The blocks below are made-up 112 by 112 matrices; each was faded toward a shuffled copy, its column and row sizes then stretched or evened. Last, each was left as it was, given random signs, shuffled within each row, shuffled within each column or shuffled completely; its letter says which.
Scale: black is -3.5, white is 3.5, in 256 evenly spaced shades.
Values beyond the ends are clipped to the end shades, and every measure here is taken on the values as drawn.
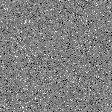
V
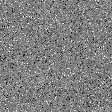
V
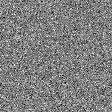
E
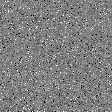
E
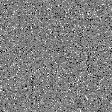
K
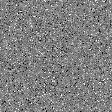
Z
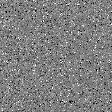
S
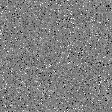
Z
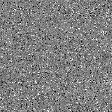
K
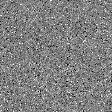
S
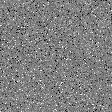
V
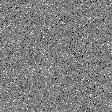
Z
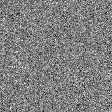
Z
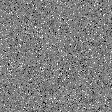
V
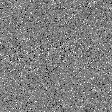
E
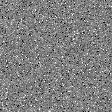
Z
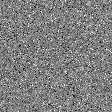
V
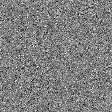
Z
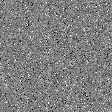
Z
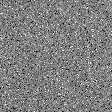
V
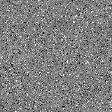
K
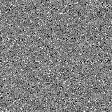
E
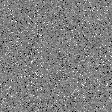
Z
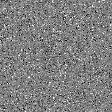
S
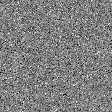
V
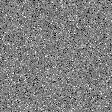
V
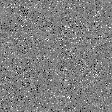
K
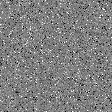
E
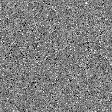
S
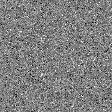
Z
